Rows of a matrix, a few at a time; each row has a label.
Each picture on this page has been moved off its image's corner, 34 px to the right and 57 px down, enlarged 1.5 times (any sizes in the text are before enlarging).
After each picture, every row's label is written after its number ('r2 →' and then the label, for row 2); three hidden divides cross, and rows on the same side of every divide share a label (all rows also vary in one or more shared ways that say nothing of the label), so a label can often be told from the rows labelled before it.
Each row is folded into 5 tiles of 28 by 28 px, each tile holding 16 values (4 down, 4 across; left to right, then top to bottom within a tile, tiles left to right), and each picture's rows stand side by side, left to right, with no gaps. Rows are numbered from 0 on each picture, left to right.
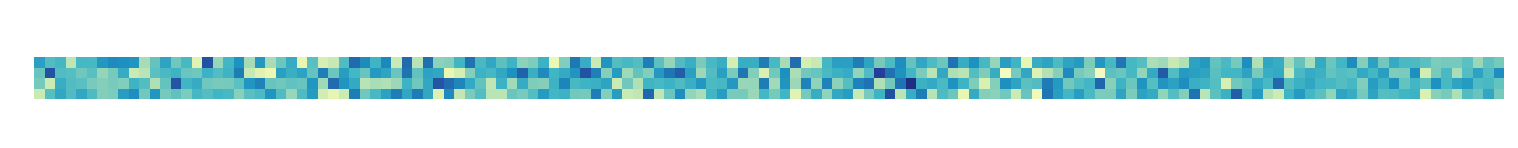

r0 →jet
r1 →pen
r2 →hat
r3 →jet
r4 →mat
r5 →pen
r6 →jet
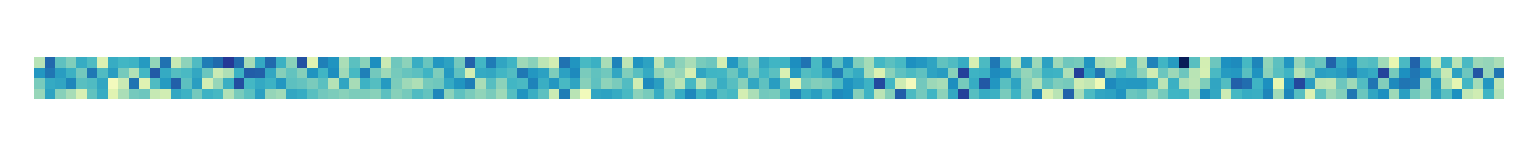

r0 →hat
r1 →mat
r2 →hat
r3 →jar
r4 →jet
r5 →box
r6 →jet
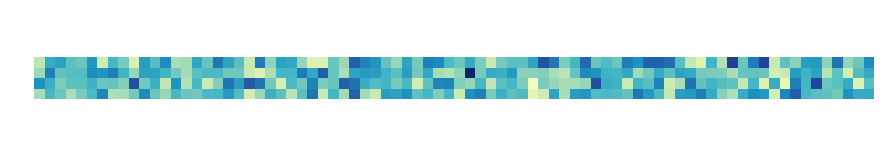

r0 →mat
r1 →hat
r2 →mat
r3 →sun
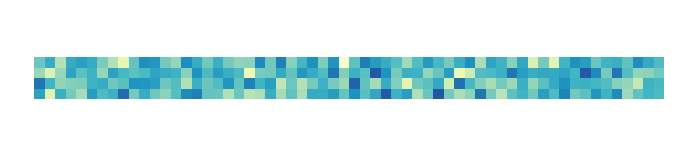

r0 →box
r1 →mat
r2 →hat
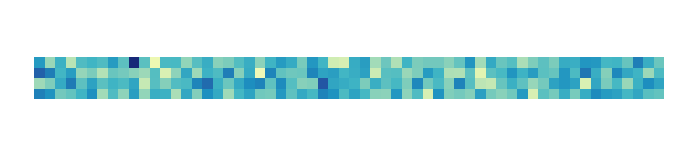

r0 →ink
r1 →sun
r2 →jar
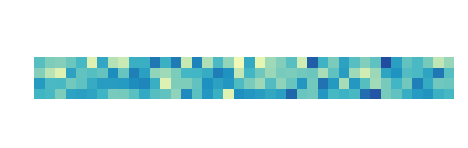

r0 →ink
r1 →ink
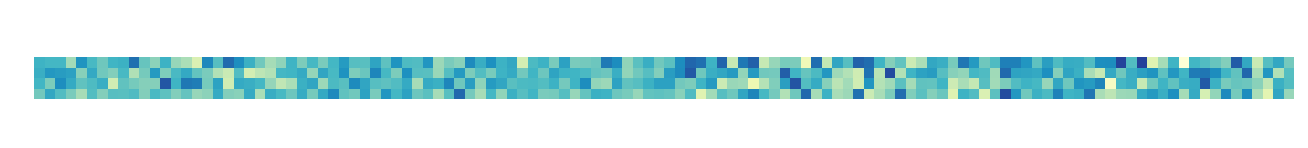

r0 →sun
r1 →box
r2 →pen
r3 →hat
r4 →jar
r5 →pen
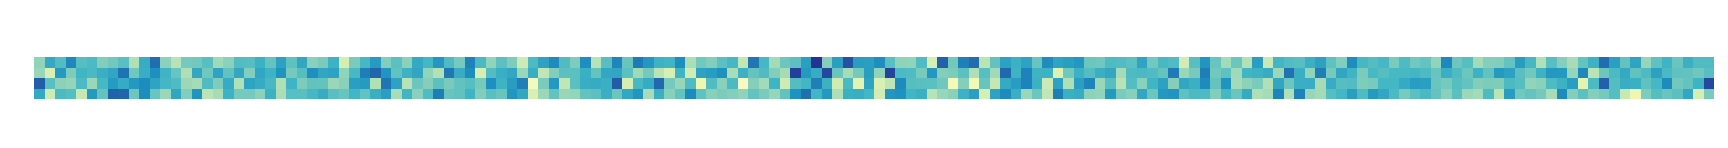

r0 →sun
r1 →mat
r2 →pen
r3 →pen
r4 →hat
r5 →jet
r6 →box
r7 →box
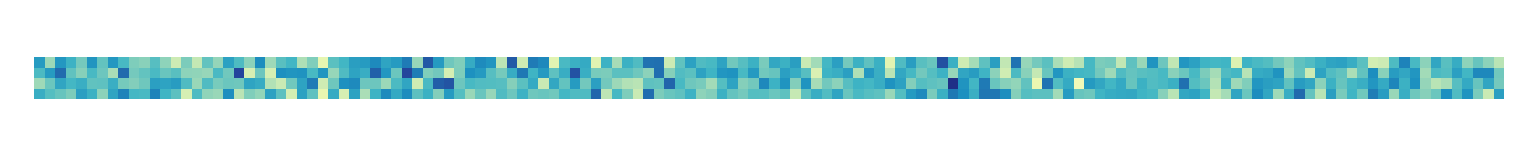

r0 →jet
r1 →pen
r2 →mat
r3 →jet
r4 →jet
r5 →jet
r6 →box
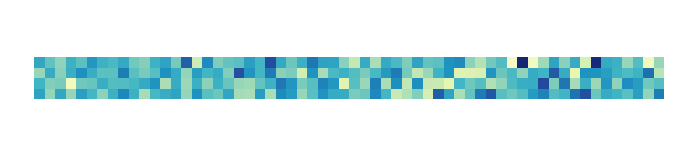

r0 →ink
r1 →hat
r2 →box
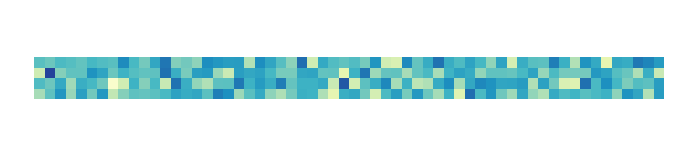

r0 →mat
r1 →mat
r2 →hat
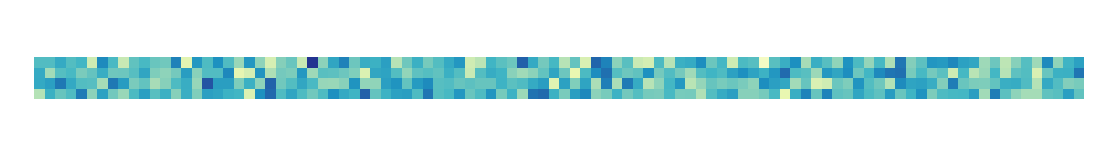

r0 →mat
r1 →jet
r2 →box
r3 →jar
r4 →jet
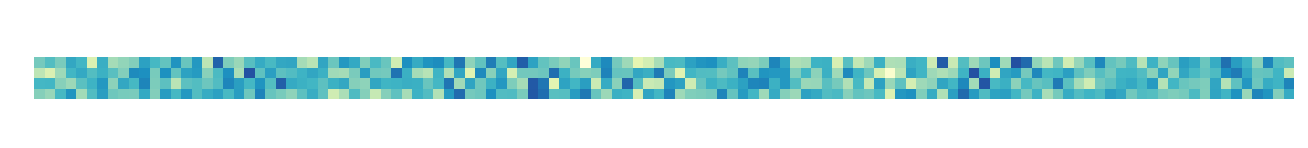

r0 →pen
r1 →hat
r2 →box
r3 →box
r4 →box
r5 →pen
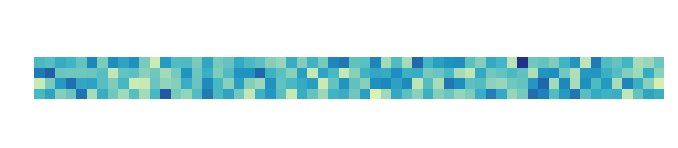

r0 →jar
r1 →sun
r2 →sun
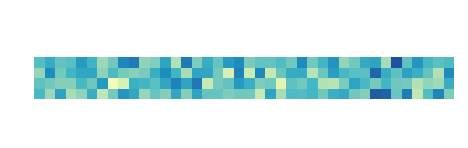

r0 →box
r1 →jar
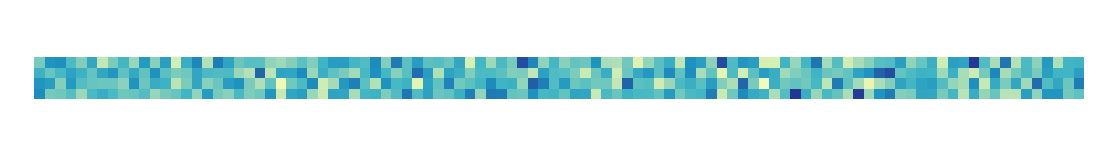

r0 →pen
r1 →ink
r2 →jet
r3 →jar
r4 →ink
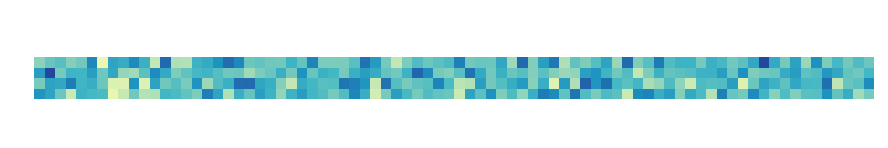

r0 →jar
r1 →jet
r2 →sun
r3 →box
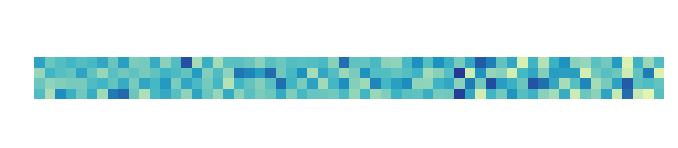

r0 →box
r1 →sun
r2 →pen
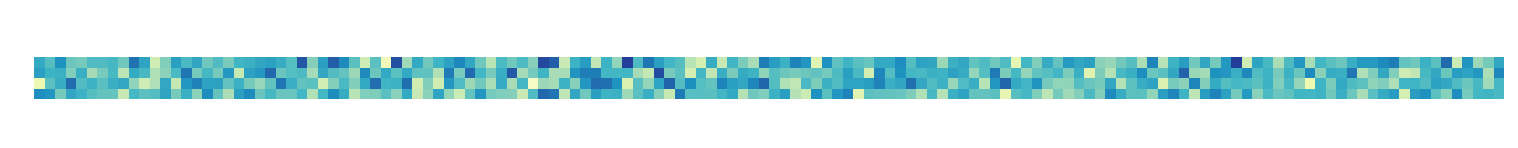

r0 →pen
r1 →box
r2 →sun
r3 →jet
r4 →sun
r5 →box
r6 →ink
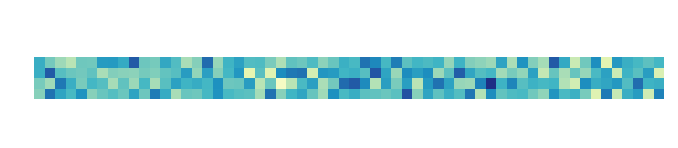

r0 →jet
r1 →ink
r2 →sun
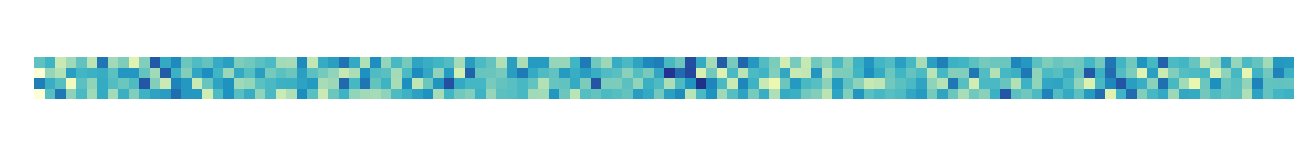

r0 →mat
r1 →ink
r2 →mat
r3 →mat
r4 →jar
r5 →mat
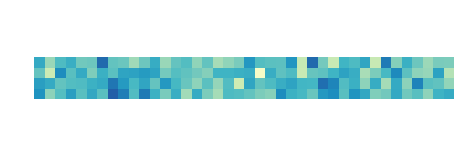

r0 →sun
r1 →sun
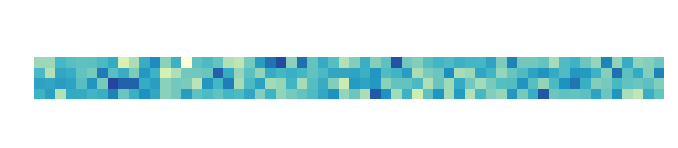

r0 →jet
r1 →pen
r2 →box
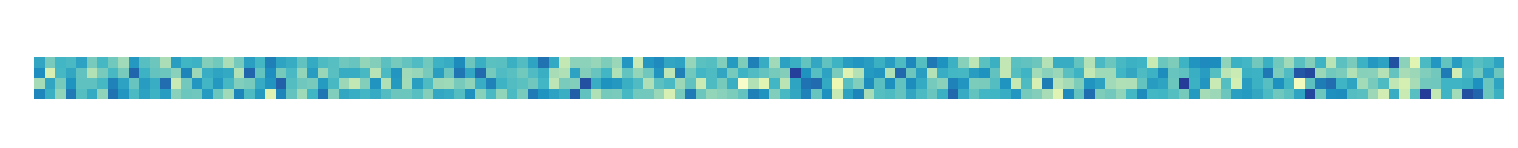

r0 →box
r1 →hat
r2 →sun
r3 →hat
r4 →hat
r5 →ink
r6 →jar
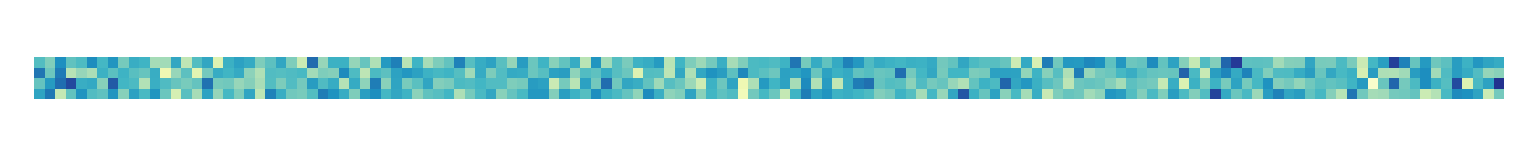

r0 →jet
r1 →box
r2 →hat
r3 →jar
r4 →sun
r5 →pen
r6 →box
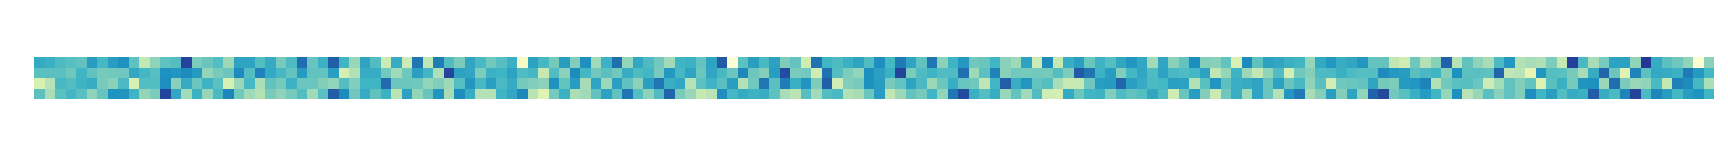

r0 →pen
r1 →jet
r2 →jar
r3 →box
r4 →sun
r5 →hat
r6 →box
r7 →ink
